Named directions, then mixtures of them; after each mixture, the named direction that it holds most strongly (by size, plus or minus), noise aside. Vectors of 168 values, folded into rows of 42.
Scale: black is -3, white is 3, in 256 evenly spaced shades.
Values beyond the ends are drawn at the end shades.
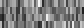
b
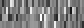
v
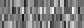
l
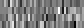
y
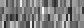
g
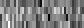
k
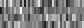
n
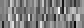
y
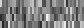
b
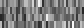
b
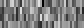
b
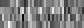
l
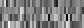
k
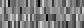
n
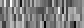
y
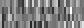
b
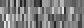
k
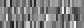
y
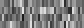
l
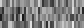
b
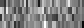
n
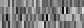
y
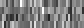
g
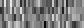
n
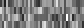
n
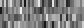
n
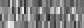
l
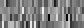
g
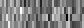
k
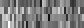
k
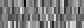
l
